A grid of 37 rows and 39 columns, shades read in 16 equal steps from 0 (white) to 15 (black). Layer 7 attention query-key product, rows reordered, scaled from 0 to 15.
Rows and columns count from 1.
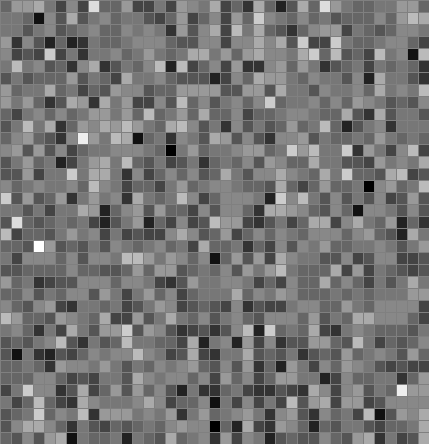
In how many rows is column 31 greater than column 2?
11
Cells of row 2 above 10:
4
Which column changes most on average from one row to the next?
7
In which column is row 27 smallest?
1
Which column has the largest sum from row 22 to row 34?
20
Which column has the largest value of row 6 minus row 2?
24
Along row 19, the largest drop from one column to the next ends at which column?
2
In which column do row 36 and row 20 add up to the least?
17
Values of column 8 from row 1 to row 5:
11 10 8 12 12
